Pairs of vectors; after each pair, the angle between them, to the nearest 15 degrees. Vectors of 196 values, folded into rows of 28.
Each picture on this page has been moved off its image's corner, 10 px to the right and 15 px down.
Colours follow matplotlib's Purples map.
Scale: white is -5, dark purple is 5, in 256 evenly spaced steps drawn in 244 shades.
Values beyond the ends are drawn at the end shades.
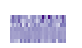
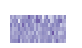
135 degrees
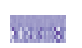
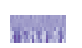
75 degrees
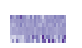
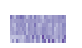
30 degrees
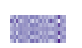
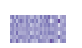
150 degrees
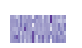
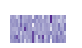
15 degrees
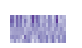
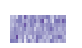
90 degrees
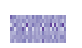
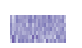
105 degrees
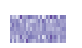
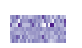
120 degrees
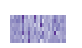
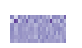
90 degrees
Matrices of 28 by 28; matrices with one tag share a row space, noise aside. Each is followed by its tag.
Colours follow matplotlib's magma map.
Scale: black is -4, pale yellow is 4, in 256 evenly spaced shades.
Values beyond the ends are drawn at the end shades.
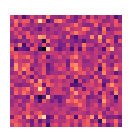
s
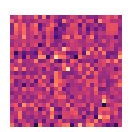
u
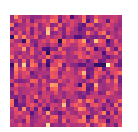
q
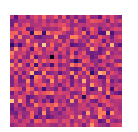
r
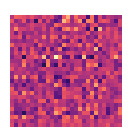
u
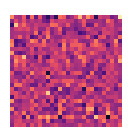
q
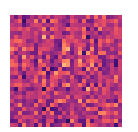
u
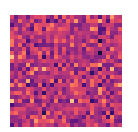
r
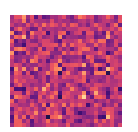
q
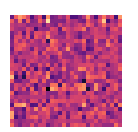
q
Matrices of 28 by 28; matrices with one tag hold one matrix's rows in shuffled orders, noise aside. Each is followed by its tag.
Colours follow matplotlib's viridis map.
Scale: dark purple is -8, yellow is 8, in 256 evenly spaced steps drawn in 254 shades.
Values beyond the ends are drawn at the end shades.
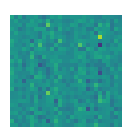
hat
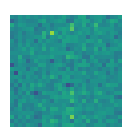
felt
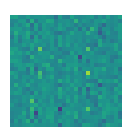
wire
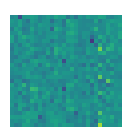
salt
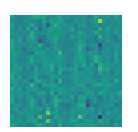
hat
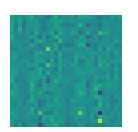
hat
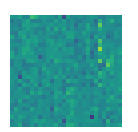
salt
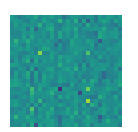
wire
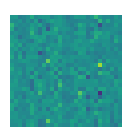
hat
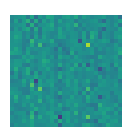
wire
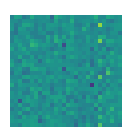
salt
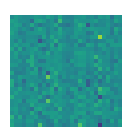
hat
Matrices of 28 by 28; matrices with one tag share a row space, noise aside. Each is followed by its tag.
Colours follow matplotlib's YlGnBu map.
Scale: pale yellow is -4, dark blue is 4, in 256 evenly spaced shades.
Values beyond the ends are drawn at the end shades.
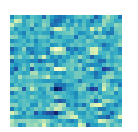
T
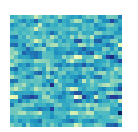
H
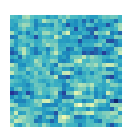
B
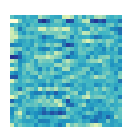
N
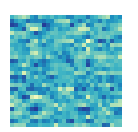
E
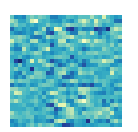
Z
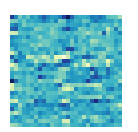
N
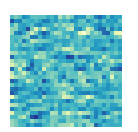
E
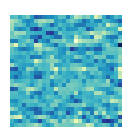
H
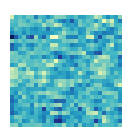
T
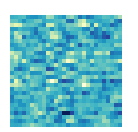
Z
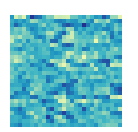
Z
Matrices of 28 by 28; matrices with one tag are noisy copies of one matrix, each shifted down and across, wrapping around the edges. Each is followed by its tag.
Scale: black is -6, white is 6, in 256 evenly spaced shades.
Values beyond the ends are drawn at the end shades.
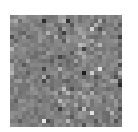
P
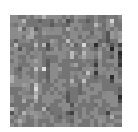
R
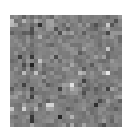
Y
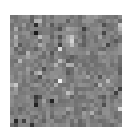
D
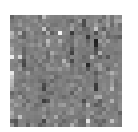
R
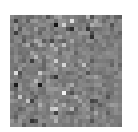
P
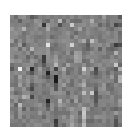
R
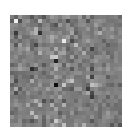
P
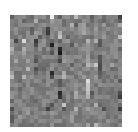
R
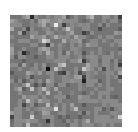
P
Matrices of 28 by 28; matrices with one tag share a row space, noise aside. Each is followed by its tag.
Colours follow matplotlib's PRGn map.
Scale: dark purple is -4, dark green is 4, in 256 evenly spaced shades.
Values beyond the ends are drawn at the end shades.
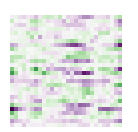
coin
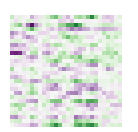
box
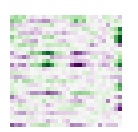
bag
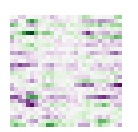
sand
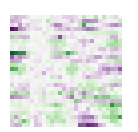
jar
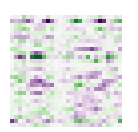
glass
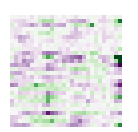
bag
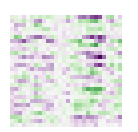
glass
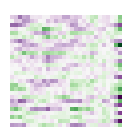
bag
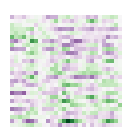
box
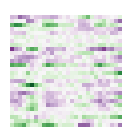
sand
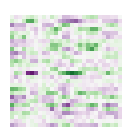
box
